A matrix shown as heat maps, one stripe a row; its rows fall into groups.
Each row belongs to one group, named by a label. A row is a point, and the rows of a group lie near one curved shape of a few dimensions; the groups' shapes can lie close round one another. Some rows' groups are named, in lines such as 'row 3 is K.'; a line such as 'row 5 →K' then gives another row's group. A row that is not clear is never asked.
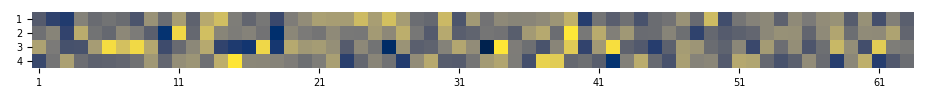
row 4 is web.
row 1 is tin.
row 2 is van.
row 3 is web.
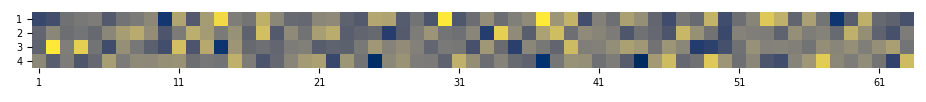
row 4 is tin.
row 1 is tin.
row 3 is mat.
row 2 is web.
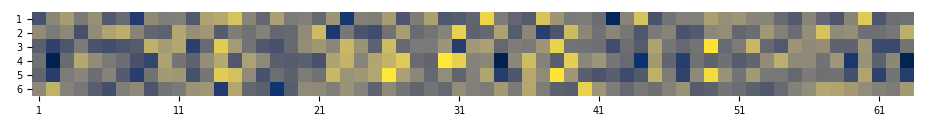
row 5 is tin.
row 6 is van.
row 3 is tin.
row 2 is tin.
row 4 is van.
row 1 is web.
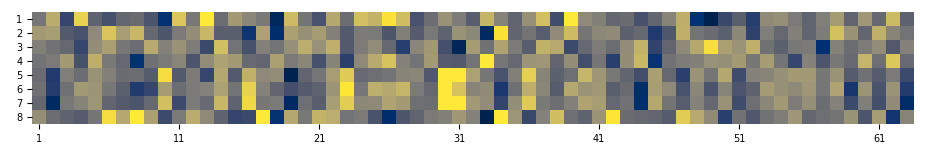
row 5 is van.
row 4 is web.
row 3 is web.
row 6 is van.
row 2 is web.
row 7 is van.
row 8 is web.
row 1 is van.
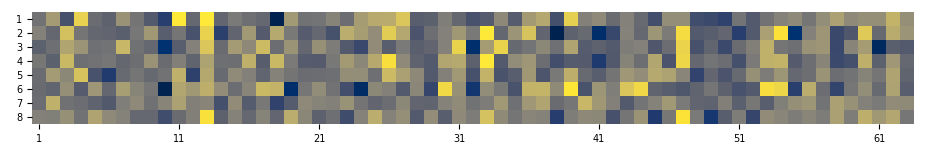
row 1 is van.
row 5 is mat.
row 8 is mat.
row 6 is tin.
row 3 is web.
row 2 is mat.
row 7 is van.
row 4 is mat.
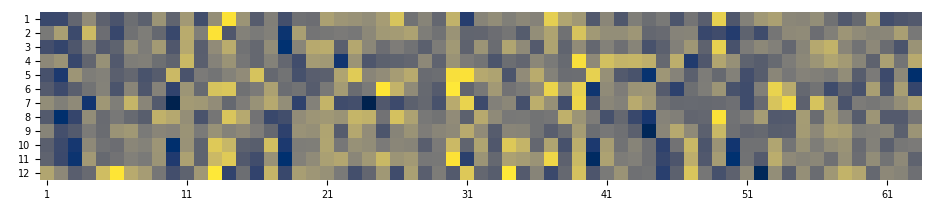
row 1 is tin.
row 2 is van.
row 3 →tin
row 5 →van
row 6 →tin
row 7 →tin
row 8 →tin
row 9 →tin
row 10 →tin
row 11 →tin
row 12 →web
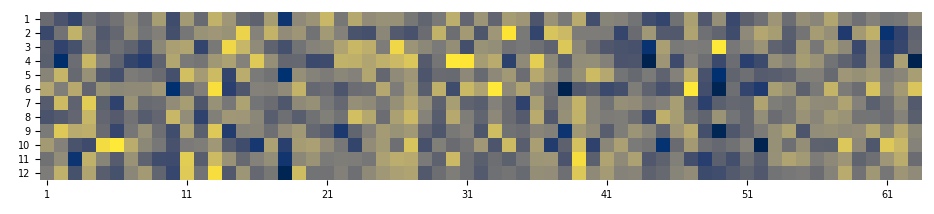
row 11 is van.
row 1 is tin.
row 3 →tin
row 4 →van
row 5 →van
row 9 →mat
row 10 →web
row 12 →van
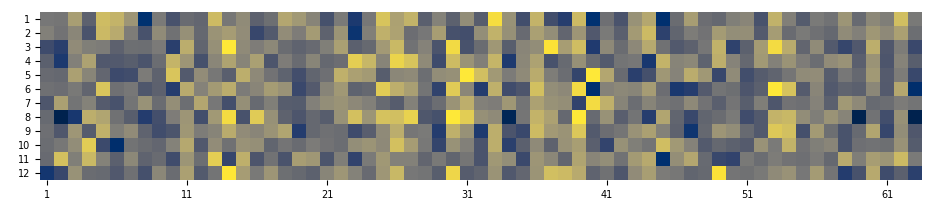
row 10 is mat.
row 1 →web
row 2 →web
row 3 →tin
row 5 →van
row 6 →tin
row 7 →van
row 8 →van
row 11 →mat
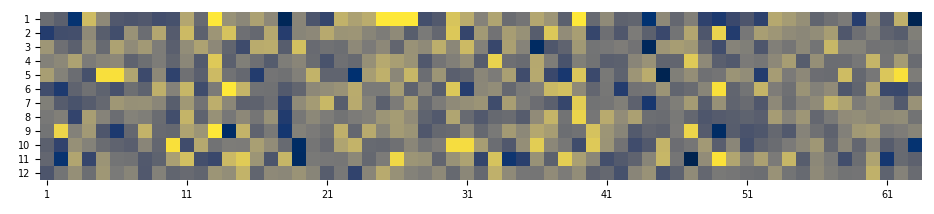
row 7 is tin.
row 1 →van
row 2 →tin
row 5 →web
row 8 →van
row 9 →van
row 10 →van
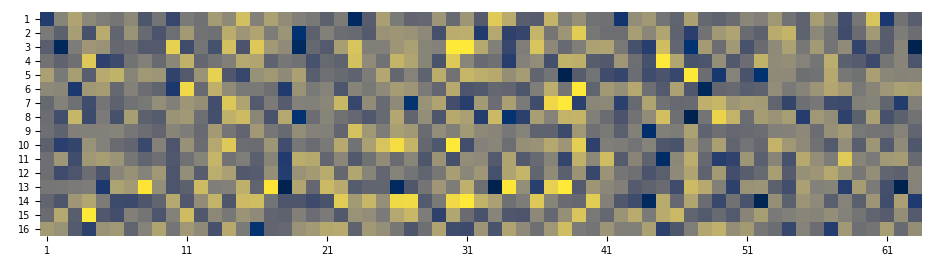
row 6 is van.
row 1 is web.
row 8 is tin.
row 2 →tin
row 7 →web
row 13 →web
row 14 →van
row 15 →mat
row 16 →web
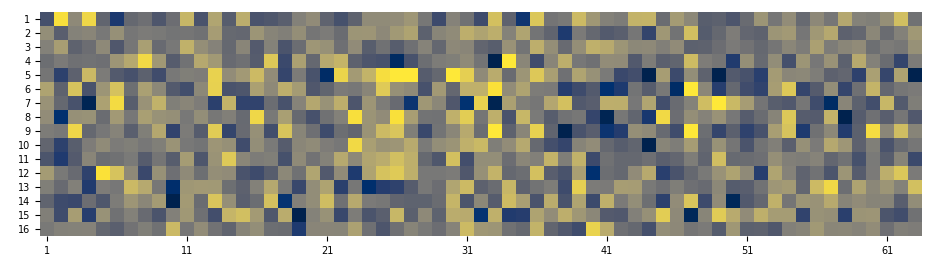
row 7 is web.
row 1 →mat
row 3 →van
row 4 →web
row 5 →van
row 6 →mat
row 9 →mat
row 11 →tin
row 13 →tin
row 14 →tin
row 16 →van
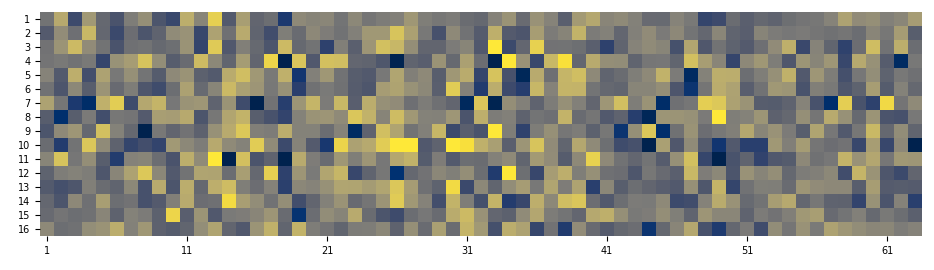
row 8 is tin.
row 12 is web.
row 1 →van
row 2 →mat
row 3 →mat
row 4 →web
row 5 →tin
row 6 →tin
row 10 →van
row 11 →van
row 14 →tin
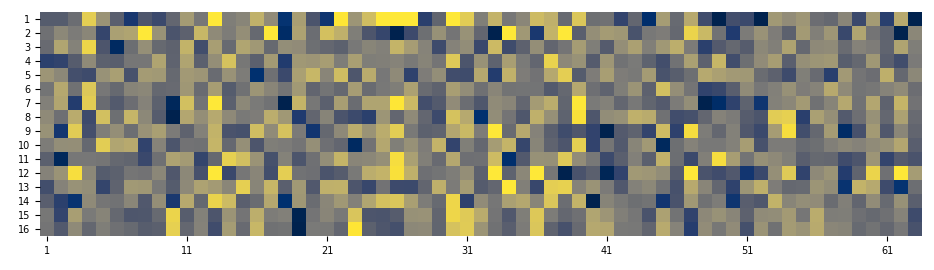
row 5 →web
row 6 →mat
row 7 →van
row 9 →mat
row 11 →tin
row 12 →mat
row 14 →tin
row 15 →van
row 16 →van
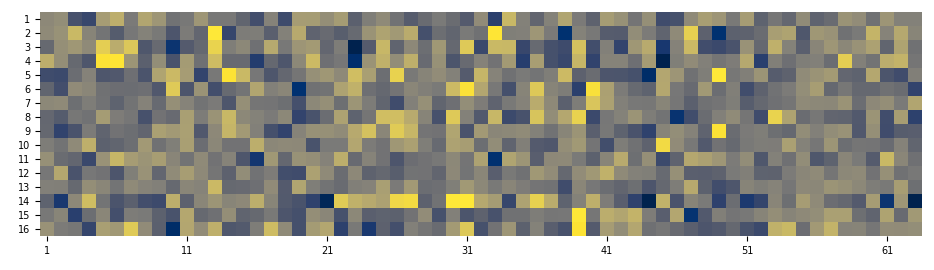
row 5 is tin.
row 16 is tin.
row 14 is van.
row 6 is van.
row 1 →web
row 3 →web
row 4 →web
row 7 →van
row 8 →tin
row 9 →tin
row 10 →mat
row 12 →van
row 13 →mat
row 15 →van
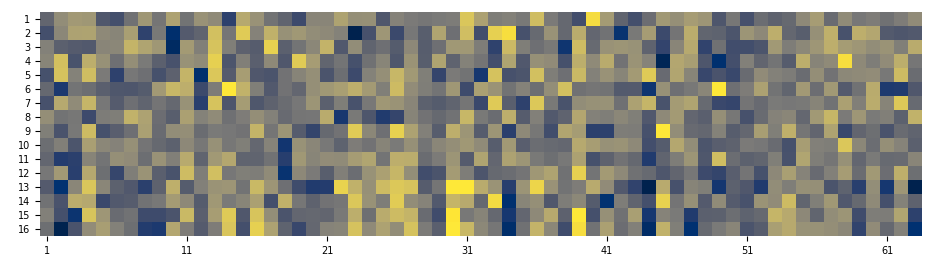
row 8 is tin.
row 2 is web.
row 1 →van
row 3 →tin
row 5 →mat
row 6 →tin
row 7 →mat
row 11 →tin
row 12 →van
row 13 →van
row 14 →mat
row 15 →van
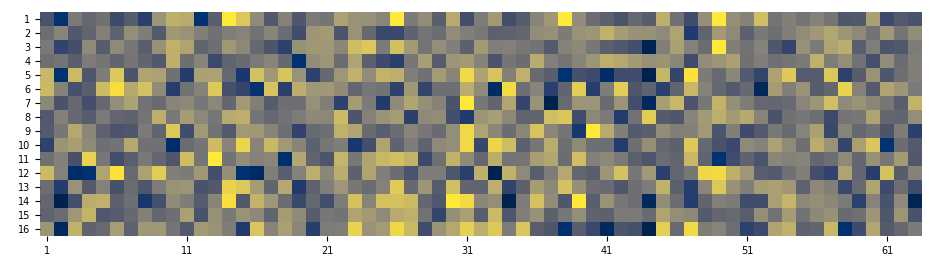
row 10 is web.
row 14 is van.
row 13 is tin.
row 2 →van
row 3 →tin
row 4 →van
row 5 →mat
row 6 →web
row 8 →web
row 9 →van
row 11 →van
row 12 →web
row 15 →mat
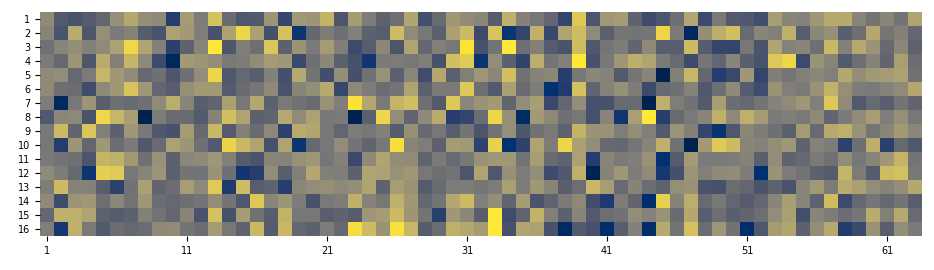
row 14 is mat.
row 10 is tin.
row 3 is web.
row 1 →tin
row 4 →tin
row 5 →mat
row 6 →tin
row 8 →web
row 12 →web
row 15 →mat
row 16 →mat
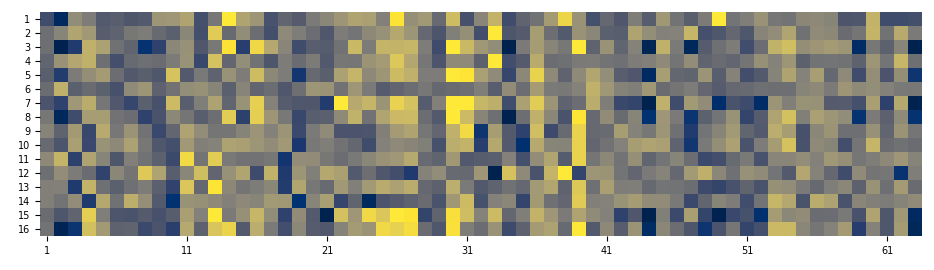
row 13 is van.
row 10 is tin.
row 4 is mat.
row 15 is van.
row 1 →tin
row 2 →mat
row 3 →van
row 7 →van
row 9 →tin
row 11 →van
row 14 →tin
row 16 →van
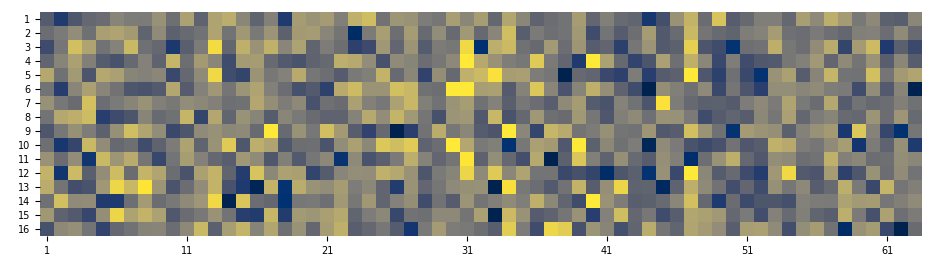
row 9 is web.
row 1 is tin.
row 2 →web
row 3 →web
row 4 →van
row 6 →van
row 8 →mat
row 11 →tin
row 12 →mat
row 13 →web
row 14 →van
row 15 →web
